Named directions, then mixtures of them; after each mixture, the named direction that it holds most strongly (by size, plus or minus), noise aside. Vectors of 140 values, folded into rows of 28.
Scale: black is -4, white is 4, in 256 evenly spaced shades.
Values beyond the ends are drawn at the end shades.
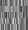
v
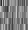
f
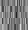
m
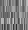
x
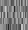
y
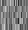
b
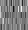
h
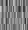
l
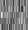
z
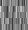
f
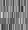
z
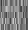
v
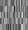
y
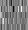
h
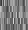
f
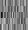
z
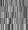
v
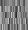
m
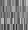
x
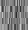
m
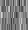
z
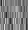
v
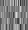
b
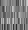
x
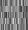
v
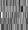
z
